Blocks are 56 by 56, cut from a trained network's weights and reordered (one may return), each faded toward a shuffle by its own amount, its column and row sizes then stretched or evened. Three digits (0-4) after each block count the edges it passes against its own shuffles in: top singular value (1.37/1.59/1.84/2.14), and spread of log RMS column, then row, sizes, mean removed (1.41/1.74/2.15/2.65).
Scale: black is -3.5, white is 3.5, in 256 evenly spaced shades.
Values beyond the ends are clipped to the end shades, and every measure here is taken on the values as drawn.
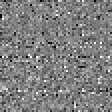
0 0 3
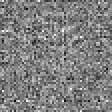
1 2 2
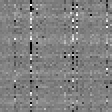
3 3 0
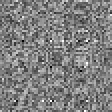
3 2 1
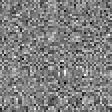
3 1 0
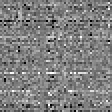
3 3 3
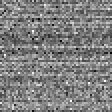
3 1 0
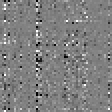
2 4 2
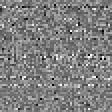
0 0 4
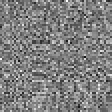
4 0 2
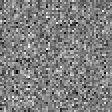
2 3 0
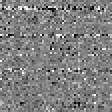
1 1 4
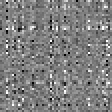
3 4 3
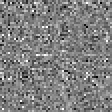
2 2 2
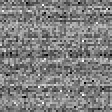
3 0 0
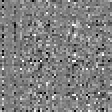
1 4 3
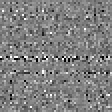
2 2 4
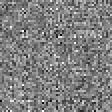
2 2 1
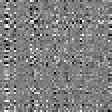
4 4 4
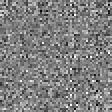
2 2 3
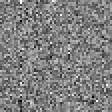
0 3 0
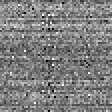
3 1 1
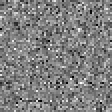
1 0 1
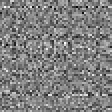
3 0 3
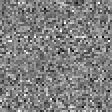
1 0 3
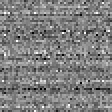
3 1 3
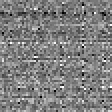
2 3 2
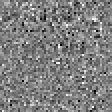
1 1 1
